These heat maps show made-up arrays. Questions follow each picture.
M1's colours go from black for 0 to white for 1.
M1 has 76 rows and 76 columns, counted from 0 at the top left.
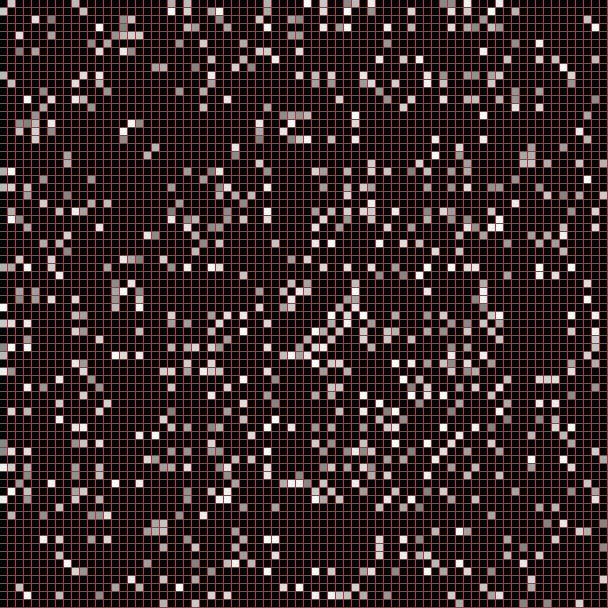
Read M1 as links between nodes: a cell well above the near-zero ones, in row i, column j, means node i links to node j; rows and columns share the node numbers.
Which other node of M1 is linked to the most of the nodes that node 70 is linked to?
node 19
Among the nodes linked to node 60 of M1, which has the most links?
node 40
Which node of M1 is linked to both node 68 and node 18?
node 29
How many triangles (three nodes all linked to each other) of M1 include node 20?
7
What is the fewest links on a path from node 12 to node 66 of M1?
2
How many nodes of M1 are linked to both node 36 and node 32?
4
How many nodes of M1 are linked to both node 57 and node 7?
1
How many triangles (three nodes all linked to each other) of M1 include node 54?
6
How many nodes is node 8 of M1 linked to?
6
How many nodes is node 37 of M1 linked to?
12
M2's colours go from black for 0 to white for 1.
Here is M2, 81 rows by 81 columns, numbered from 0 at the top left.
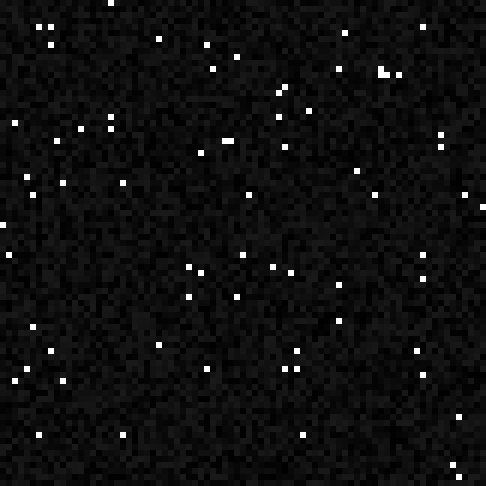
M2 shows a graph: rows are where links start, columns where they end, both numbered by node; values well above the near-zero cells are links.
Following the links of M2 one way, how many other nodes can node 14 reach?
2
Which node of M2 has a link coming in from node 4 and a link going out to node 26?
node 6
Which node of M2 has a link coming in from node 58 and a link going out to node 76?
node 69
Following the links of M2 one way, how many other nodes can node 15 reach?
2
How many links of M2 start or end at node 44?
2
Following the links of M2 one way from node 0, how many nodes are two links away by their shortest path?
1
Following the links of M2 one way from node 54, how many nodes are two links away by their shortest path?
1
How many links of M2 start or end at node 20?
3
